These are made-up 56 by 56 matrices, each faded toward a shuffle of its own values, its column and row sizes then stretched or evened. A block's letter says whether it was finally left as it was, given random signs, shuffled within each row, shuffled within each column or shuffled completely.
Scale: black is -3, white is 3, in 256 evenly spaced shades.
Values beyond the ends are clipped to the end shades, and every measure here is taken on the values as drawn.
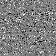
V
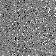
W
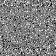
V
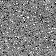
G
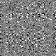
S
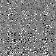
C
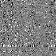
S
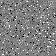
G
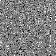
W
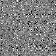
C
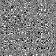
S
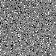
W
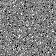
G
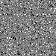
V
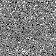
V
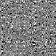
S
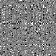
S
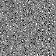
W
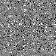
C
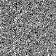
W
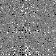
S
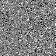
W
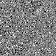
V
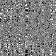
S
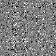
C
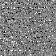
V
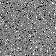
G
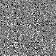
C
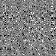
S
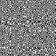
S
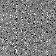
W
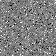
G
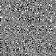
S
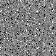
W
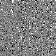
C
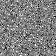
G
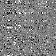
S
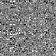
S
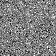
G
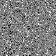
W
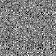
S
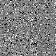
C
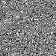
V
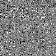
C
